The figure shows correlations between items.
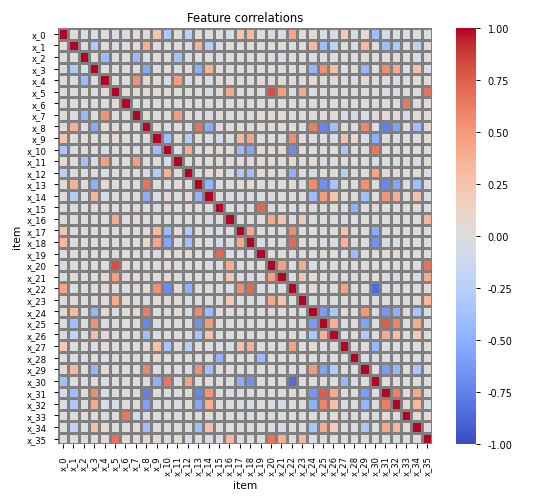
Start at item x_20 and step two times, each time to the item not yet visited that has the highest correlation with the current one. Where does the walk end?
x_35
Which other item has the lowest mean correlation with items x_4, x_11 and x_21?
x_2
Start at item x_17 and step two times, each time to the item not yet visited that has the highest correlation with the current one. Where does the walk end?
x_18
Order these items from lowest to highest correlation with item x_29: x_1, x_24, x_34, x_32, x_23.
x_32, x_34, x_23, x_1, x_24
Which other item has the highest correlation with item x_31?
x_25
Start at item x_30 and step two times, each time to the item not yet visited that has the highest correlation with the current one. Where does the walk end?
x_12
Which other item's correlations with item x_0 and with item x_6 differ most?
x_33
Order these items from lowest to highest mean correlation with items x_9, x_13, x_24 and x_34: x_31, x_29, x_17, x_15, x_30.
x_31, x_30, x_15, x_17, x_29
